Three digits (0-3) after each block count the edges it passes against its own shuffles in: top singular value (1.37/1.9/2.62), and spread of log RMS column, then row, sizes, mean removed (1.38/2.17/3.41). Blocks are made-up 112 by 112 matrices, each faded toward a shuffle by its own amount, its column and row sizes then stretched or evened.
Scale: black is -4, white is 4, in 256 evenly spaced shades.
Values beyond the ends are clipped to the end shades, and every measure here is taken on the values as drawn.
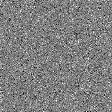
1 1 0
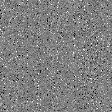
1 2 0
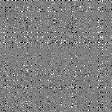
2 2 3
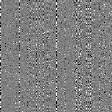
3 3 0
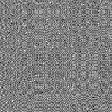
3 0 1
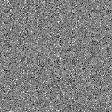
2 1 0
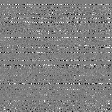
2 1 3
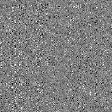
2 2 1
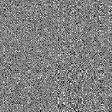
2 2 1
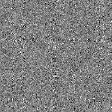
1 2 1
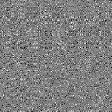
3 1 2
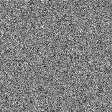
0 0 0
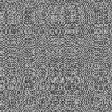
3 1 1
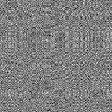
3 1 0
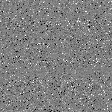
0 0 1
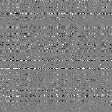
3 1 3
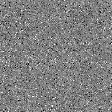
1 1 1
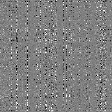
1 3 2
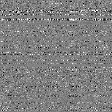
2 1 3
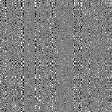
3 3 1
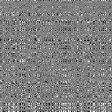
3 2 3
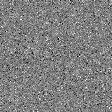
1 0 0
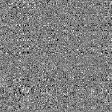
2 2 2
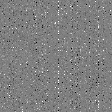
1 2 0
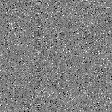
2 0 0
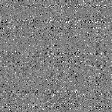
2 1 2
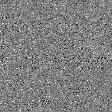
0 1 2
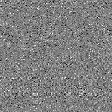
2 0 1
